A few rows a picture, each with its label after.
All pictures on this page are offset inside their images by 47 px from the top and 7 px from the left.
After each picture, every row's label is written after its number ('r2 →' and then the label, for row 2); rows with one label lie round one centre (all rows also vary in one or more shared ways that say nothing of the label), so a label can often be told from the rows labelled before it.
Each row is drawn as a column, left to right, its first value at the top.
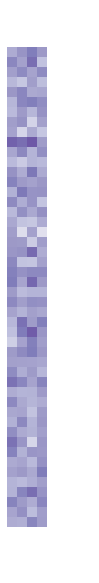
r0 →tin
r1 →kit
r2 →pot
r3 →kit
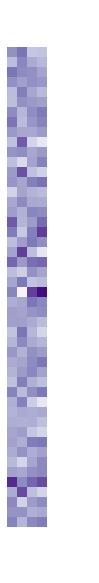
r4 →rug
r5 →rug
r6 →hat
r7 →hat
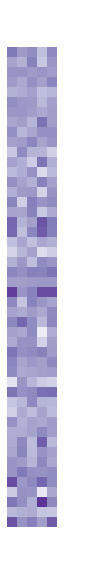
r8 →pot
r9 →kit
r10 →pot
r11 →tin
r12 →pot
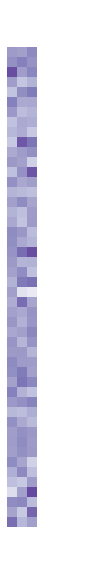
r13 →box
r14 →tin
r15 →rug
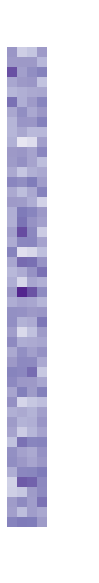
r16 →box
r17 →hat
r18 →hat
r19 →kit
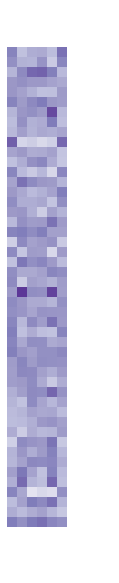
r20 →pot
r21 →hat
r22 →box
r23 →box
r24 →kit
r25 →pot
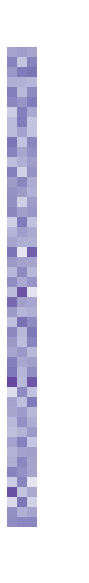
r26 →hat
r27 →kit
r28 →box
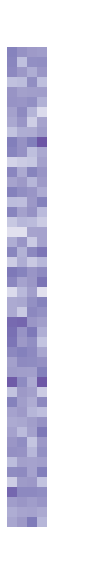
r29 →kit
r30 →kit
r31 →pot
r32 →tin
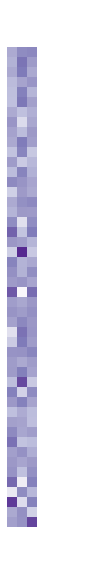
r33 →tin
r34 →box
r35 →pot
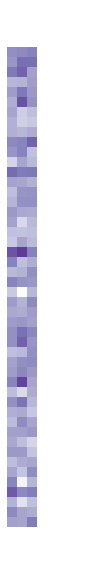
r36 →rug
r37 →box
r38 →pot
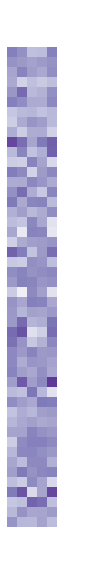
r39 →pot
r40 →kit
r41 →tin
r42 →tin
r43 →kit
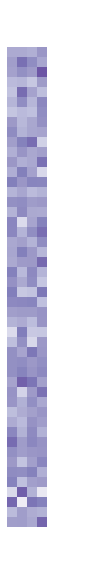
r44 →tin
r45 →hat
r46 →tin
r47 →box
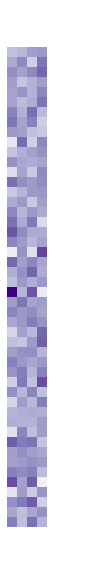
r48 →hat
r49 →tin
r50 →kit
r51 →box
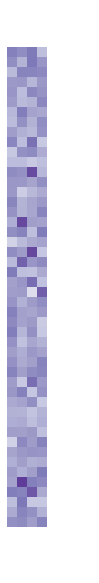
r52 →pot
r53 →rug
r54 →rug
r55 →hat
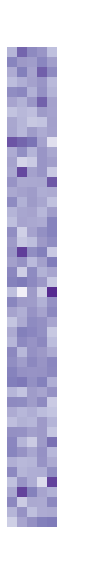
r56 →tin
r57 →rug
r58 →pot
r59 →box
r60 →hat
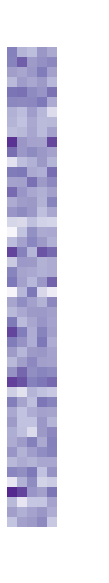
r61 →kit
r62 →hat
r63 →hat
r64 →box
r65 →tin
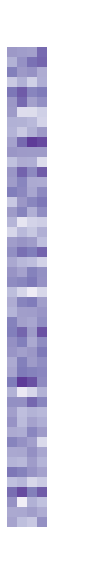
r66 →kit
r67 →hat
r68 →tin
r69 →pot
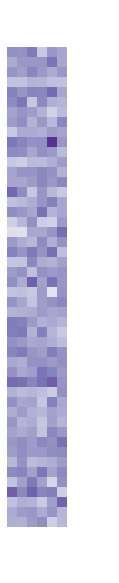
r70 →kit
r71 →kit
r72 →rug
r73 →hat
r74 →tin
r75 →tin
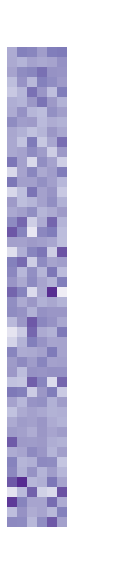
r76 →tin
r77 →rug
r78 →kit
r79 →box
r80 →pot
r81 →rug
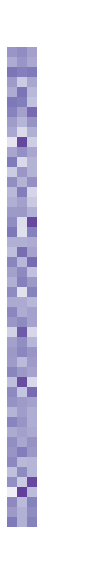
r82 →box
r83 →kit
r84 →rug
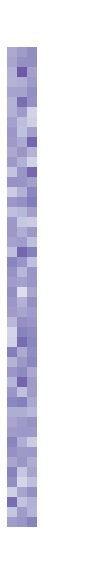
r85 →tin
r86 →box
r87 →pot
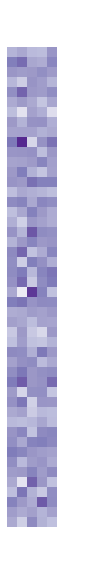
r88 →tin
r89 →tin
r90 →hat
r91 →tin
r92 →tin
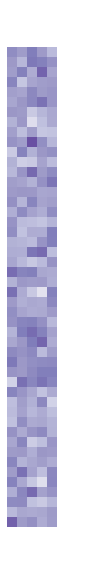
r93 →pot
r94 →kit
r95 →pot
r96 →box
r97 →hat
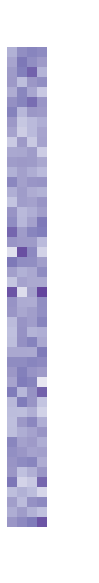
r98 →hat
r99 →box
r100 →box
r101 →pot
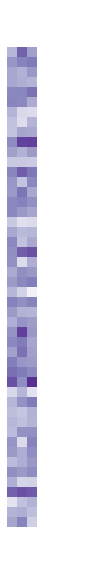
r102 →hat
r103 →pot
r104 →tin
